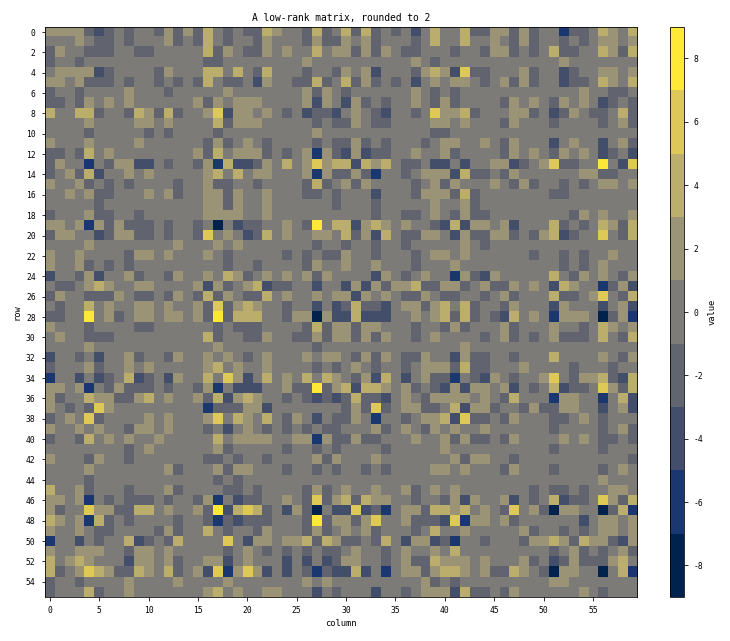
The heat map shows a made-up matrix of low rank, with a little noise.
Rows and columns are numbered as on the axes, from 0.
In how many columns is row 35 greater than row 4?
19
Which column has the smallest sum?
33
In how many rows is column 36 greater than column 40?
12
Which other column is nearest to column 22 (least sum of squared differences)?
16
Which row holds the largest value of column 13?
50
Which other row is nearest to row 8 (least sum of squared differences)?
52
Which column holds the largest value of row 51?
41
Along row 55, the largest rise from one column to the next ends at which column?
42
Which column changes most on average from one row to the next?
27
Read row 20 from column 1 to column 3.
2 2 0
